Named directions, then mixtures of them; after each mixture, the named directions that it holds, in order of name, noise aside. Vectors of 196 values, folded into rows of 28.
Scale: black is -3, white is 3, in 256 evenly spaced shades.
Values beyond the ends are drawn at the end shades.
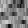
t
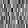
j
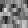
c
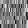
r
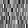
j.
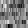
r, t.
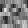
c.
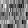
r, t.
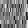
r.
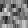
c.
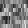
c, j.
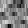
t.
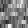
t.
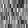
j, t.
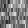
j, t.
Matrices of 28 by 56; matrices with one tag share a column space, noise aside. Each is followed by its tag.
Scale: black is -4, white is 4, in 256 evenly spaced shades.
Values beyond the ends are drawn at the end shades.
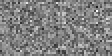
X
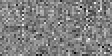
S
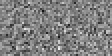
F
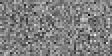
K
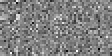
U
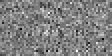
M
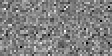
F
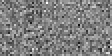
F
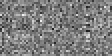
K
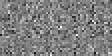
U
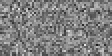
M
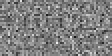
K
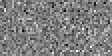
X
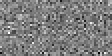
U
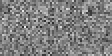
S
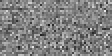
F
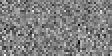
F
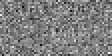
S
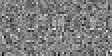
K
